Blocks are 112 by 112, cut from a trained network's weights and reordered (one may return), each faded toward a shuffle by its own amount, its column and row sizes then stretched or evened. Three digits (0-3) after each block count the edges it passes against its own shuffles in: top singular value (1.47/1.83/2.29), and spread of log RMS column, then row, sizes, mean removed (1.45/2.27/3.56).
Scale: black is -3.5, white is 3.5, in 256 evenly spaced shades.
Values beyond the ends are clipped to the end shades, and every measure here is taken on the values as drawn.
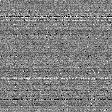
3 1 2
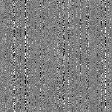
2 3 0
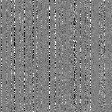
2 3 0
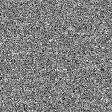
1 0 1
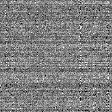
3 2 0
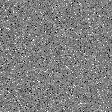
1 0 0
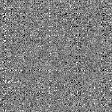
1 2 2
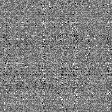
1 2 1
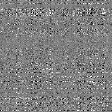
0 2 3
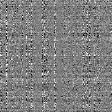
2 3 0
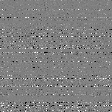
1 1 3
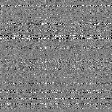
1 1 3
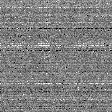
3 1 2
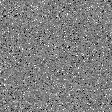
0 0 0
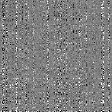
1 3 2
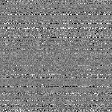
1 1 3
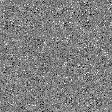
0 1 1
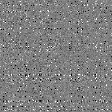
2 2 2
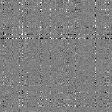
2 2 2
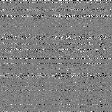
2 1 3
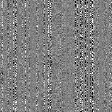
2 3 0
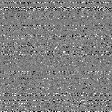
3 0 3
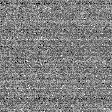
2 1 1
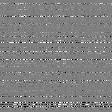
2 1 3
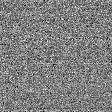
0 0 1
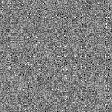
2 1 1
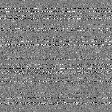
1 0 3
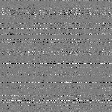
3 1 3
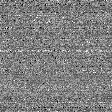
1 0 2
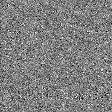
0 0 1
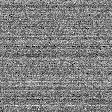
3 0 1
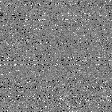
1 0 2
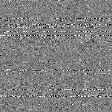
1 0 3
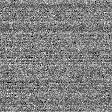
2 1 0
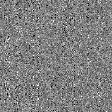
2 2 0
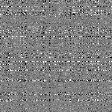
1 2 3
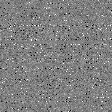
0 0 2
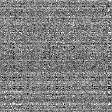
3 2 1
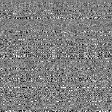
2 0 3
